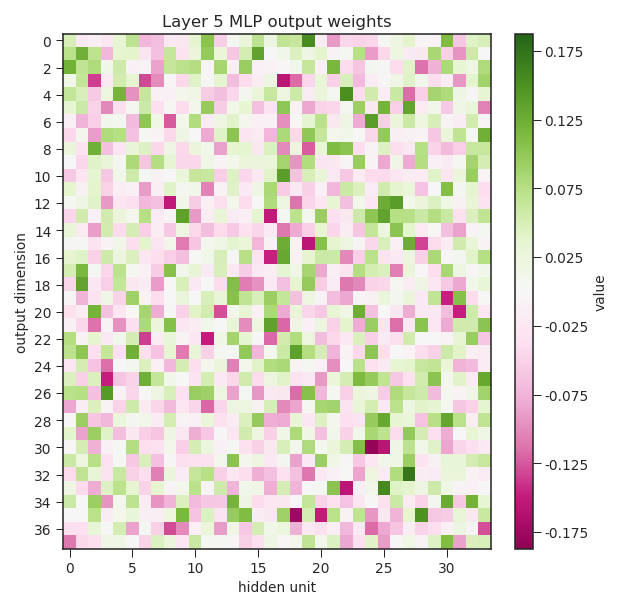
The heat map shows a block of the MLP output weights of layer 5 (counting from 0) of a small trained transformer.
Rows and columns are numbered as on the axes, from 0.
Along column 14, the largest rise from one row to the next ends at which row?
19
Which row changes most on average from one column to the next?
35
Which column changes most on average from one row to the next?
17
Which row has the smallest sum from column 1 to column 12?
12
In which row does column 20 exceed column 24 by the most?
30
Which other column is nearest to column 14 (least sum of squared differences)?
0
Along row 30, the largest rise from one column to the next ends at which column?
26
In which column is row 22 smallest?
11
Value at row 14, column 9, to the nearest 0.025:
0.025
